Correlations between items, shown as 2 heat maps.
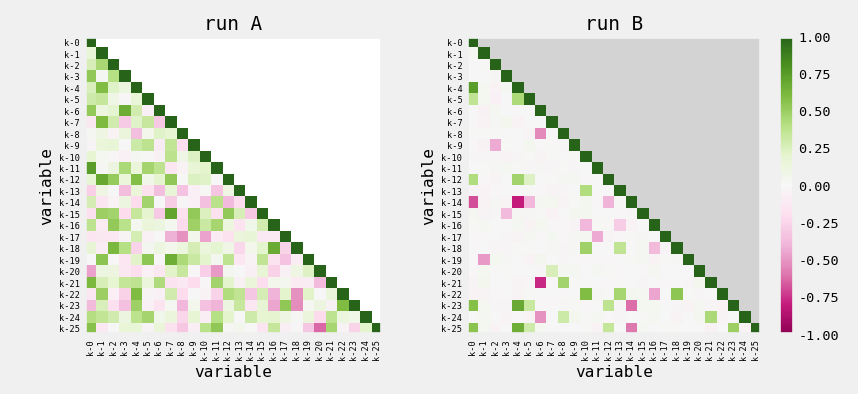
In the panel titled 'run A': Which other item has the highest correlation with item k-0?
k-11
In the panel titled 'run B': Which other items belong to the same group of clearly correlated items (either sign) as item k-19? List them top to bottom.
k-1
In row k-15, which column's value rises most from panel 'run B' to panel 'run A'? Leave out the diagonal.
k-7
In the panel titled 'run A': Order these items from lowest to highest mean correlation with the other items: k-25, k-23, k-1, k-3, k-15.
k-23, k-25, k-3, k-15, k-1
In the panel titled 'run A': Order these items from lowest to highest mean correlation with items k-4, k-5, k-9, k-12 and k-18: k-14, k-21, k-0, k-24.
k-14, k-21, k-0, k-24
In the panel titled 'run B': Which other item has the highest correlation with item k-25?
k-4
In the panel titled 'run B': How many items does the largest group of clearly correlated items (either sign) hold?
7
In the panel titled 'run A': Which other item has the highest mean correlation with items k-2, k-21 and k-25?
k-0
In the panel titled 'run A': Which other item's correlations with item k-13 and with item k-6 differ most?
k-3
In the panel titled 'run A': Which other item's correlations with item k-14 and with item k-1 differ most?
k-12
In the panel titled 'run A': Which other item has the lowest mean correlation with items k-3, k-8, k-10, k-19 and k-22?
k-17
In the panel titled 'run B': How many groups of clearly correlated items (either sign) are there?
8
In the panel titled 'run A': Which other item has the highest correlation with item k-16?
k-18
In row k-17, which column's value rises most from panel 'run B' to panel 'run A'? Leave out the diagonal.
k-23
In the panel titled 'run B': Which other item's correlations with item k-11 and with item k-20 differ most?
k-17
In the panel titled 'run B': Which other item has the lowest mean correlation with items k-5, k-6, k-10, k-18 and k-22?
k-16
